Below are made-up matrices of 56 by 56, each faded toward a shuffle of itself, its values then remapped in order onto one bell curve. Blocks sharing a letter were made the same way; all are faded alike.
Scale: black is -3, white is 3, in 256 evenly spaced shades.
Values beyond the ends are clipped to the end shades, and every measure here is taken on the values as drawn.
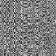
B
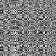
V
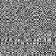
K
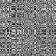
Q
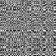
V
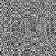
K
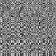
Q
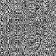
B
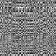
V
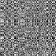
Q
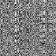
B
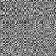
V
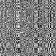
Q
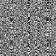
B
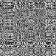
K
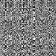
B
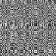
V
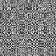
V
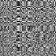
Q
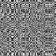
Q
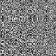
B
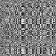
Q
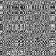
V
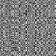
Q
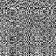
K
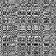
V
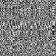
K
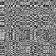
Q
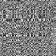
K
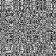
B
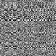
K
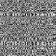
K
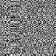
K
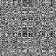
K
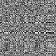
K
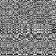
V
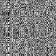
B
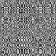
V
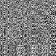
B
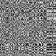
K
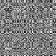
V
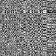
K
